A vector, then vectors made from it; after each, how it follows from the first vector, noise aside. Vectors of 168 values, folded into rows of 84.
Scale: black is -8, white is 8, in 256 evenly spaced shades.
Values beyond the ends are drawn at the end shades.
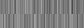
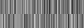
scaled up.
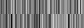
reversed, scaled up.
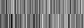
reversed, scaled up.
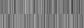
copied.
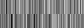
reversed, scaled up.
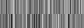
reversed, scaled up.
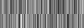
wrapped around, negated, scaled up.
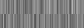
negated.
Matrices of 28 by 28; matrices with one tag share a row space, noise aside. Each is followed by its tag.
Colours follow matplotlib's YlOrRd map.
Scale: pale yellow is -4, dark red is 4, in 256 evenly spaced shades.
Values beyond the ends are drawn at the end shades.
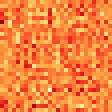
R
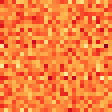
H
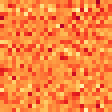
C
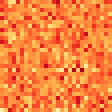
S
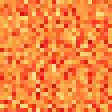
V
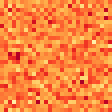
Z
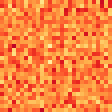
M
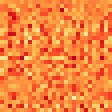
S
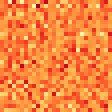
V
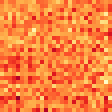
Z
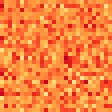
H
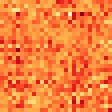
Z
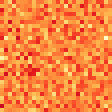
H
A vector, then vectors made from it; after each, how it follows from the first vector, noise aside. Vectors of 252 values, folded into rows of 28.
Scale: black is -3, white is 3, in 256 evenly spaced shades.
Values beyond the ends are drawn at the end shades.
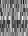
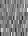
wrapped around, partly zeroed.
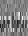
partly zeroed.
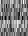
negated.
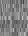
shrunk.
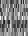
copied.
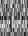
negated.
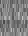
shrunk.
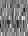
partly zeroed.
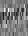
wrapped around, partly zeroed.
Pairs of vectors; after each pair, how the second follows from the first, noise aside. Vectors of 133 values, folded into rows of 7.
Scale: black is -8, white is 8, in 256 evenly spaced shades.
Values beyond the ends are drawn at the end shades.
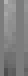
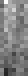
scaled up.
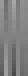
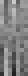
scaled up.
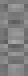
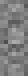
copied.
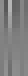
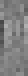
wrapped around, negated.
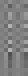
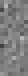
shuffled.
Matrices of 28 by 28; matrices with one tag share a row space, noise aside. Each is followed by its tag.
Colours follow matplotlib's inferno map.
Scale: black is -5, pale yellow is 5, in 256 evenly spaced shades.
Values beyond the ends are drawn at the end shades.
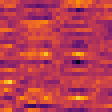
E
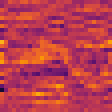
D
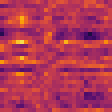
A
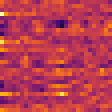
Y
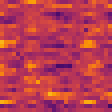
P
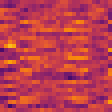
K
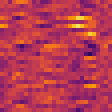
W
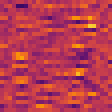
W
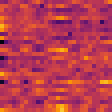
Y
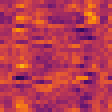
W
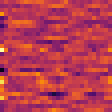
D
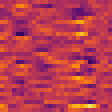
W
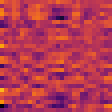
Y
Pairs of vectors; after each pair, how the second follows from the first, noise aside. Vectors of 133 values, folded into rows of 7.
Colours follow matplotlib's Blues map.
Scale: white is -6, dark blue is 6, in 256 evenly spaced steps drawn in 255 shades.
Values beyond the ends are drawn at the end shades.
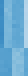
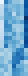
negated, scaled up.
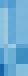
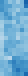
wrapped around.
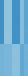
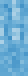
negated, partly zeroed.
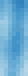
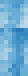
wrapped around.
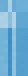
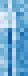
scaled up.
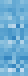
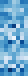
negated, scaled up.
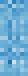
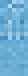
negated, partly zeroed.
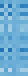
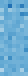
partly zeroed.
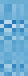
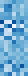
scaled up.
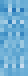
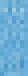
negated, shrunk.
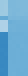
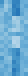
wrapped around.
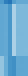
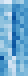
negated, scaled up.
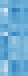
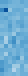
negated, partly zeroed.
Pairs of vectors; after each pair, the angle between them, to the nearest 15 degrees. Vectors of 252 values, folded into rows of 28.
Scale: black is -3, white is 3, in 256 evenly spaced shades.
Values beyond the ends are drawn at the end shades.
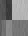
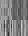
120 degrees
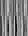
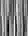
30 degrees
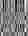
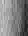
105 degrees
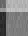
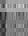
30 degrees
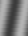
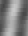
165 degrees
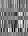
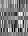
15 degrees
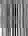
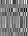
90 degrees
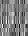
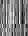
45 degrees
